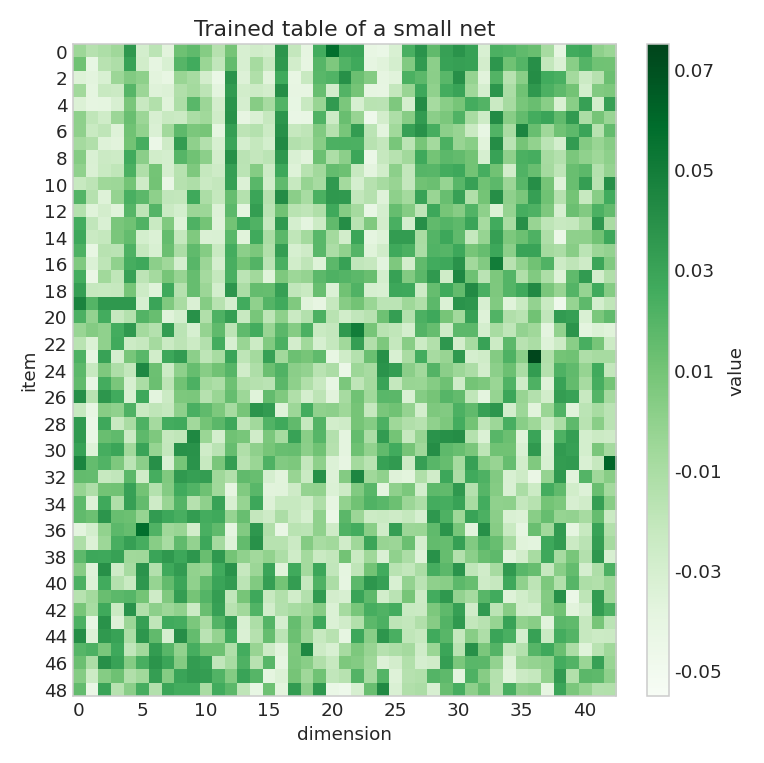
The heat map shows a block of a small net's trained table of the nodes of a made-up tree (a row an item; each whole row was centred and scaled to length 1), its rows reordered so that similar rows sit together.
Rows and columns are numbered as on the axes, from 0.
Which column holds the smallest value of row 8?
23
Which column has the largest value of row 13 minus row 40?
21
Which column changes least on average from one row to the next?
11
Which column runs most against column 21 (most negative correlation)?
24
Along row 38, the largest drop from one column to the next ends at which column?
42
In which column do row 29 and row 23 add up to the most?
36
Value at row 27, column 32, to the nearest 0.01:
0.03
